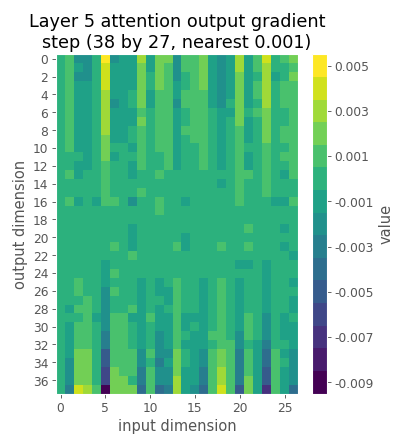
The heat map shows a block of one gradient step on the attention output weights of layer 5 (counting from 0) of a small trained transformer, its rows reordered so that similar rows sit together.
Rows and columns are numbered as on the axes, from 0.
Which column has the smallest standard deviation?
0
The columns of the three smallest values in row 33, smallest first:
5, 23, 20
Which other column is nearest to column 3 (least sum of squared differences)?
13
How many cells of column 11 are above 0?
14
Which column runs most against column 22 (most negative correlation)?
19
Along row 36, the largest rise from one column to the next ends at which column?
6
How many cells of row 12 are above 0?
7
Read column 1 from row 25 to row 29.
0 0 0 -0.001 0
